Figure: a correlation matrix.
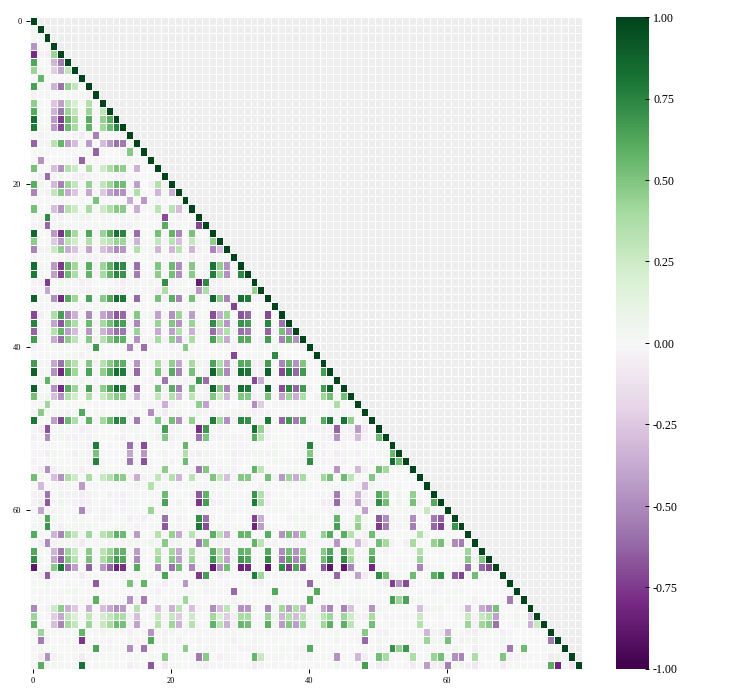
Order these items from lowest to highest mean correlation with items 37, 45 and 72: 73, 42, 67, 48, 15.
67, 15, 48, 73, 42
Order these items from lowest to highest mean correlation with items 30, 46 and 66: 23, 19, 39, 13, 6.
19, 6, 23, 39, 13
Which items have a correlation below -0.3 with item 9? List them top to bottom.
14, 16, 69
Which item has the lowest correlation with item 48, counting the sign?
76
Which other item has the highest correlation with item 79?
7
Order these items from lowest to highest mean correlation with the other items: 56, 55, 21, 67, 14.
67, 21, 14, 55, 56
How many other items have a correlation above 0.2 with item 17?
3
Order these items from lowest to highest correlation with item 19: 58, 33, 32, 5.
5, 33, 58, 32
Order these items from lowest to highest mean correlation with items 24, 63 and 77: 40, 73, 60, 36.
36, 60, 73, 40
